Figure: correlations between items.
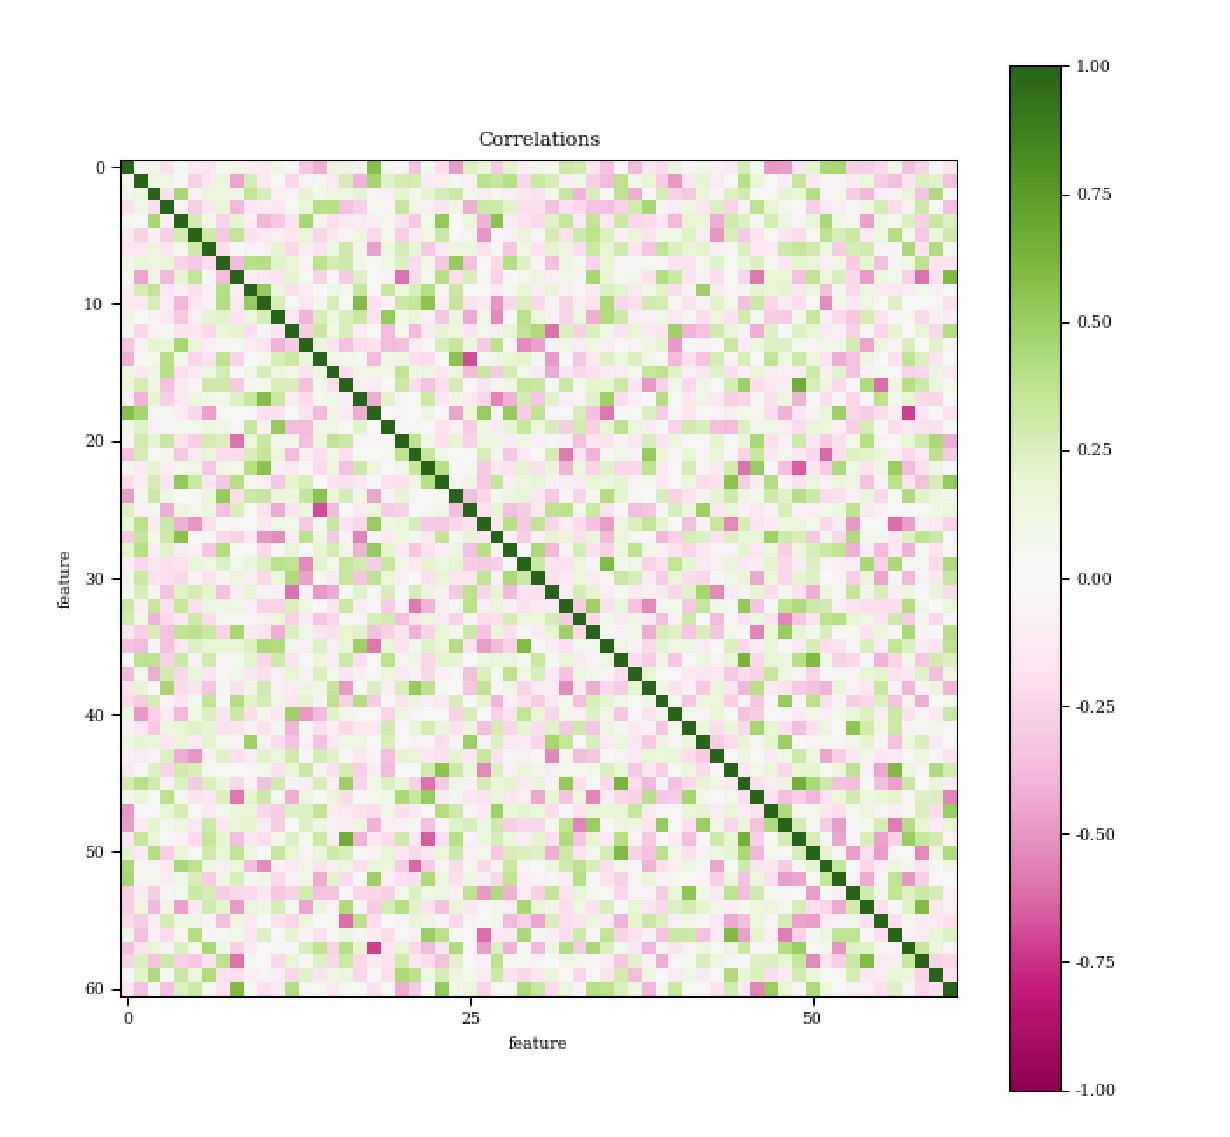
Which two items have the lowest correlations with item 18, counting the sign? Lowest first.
57, 35
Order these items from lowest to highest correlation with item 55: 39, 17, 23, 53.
23, 53, 39, 17
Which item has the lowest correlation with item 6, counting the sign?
18
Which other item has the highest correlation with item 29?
35
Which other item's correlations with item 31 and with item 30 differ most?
12
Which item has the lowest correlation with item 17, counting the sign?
27
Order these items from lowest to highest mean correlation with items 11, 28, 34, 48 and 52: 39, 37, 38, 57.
38, 57, 37, 39
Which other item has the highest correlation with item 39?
48
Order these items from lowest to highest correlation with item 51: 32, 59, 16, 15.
15, 59, 16, 32
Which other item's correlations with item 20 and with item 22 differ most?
49
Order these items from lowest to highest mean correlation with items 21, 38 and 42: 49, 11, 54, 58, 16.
16, 49, 11, 58, 54
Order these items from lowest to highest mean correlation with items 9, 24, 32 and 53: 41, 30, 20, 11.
30, 11, 41, 20
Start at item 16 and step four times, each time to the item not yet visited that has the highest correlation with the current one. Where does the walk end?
50
